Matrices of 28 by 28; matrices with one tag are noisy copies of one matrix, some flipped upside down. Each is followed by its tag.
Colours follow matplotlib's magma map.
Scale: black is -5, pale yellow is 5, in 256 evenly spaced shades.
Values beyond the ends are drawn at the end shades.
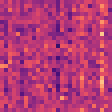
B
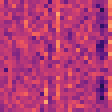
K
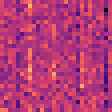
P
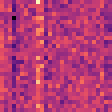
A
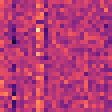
A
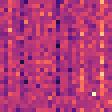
B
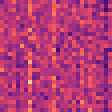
P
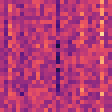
B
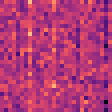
P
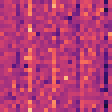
P
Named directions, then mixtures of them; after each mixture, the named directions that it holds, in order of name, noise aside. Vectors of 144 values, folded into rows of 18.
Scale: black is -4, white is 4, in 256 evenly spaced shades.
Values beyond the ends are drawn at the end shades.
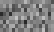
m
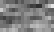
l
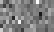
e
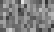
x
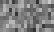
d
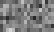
d, l, x.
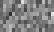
d, m, x.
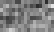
l, x.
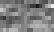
l.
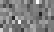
e.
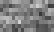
e, l.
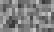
d, m.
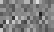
e, m.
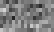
d, e, l.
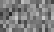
m, x.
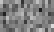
d, m, x.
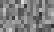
d, e, x.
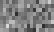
d.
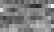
l.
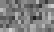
e, l, x.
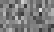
d, e, x.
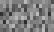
m.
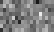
e.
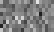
e, m.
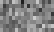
d, x.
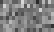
d, x.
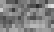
l.
